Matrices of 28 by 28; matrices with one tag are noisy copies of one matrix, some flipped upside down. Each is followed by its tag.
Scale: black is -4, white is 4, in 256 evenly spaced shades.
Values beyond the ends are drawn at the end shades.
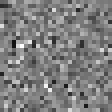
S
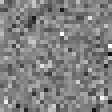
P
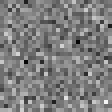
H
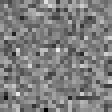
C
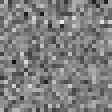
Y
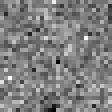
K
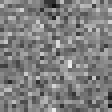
K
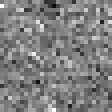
K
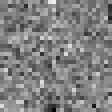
K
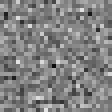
C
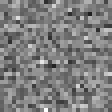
C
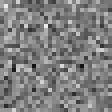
S
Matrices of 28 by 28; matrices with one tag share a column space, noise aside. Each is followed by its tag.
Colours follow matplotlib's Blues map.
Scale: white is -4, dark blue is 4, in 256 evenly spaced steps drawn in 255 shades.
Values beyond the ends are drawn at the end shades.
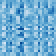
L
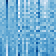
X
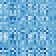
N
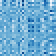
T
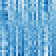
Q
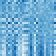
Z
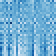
Z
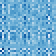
N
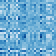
N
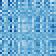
T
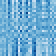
X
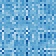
N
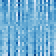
Q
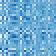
N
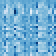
L
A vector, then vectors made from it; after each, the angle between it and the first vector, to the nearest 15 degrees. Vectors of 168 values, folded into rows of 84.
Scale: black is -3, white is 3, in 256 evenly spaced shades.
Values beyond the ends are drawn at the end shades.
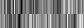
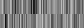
75 degrees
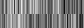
150 degrees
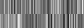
120 degrees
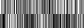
90 degrees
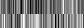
60 degrees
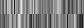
165 degrees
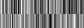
120 degrees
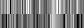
105 degrees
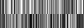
135 degrees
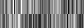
150 degrees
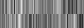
165 degrees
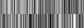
135 degrees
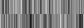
120 degrees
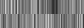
75 degrees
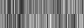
30 degrees
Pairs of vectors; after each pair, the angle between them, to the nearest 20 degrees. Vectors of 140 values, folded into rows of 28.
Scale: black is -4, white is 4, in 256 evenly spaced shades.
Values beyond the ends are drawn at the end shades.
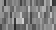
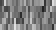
160 degrees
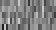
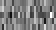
80 degrees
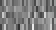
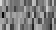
140 degrees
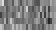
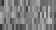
160 degrees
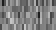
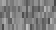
100 degrees
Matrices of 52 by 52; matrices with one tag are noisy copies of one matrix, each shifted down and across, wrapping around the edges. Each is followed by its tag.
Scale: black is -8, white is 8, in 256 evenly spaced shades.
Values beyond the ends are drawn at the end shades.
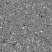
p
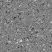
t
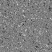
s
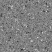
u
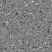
u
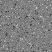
u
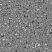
t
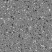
u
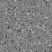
p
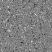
s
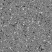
p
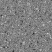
u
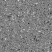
p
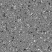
u
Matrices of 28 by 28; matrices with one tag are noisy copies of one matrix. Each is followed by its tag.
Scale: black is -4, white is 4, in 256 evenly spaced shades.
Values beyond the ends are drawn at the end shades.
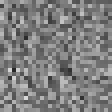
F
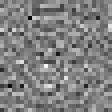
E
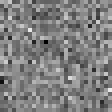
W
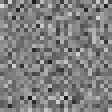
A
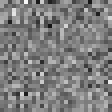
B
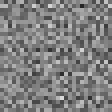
A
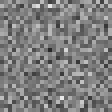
A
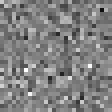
F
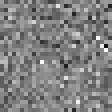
W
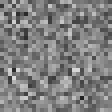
F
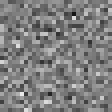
E
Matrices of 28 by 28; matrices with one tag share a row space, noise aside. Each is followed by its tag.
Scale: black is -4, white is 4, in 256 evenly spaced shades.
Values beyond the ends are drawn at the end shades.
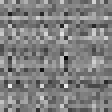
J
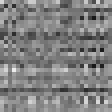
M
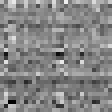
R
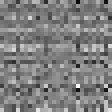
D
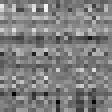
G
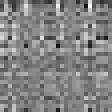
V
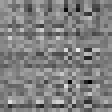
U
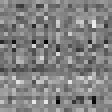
G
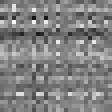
G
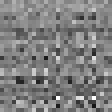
G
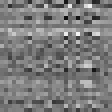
U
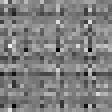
V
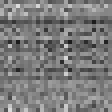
J
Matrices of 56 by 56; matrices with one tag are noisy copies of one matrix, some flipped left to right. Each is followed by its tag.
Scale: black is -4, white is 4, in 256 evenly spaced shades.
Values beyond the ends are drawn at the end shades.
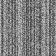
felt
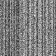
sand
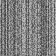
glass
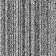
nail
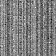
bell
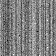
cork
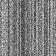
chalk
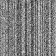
nail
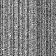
sand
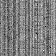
bell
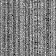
bell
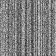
nail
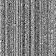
nail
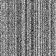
nail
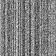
nail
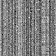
felt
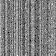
nail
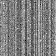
nail
